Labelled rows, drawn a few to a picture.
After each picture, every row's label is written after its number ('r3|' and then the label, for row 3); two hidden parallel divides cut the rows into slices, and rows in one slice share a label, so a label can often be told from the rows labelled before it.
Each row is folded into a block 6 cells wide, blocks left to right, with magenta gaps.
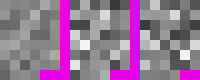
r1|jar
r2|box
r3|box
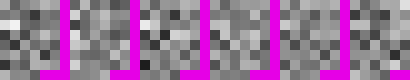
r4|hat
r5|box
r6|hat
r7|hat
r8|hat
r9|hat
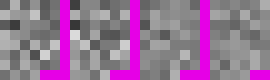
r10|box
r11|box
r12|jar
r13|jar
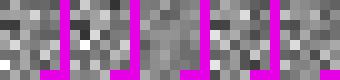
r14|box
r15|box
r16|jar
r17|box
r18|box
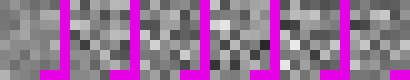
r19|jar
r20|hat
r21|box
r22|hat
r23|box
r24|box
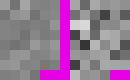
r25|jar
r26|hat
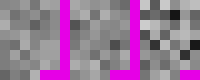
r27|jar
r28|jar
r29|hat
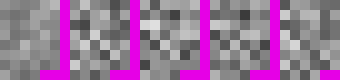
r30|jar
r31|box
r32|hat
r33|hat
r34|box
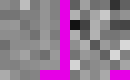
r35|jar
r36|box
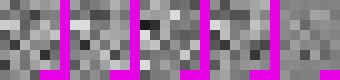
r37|hat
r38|hat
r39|box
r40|hat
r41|jar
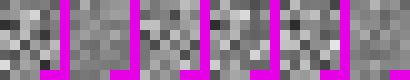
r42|box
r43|jar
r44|hat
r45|box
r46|box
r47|jar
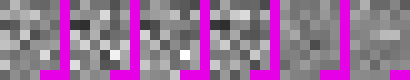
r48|box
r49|box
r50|box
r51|box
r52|jar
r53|jar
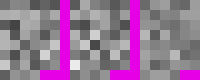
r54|box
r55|box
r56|jar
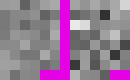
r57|jar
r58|hat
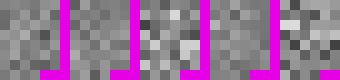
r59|jar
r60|jar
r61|box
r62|jar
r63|hat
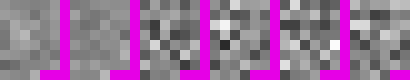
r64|jar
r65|jar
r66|box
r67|hat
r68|box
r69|hat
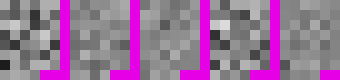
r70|hat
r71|jar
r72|jar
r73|hat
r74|jar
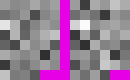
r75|hat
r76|hat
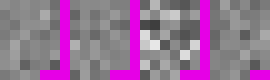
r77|jar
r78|jar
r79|box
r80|jar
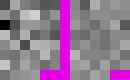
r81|box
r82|jar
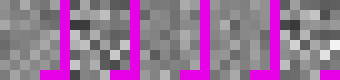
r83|jar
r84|box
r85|jar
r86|jar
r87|box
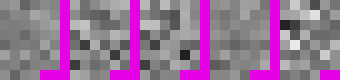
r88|jar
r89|hat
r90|hat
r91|jar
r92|box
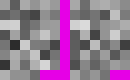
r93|hat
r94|hat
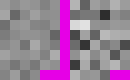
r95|jar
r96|hat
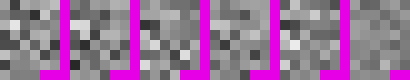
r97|hat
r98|hat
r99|box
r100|hat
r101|box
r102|jar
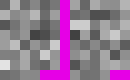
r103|box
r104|hat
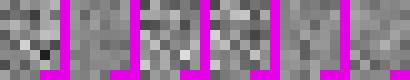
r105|hat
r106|jar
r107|box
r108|box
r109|jar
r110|jar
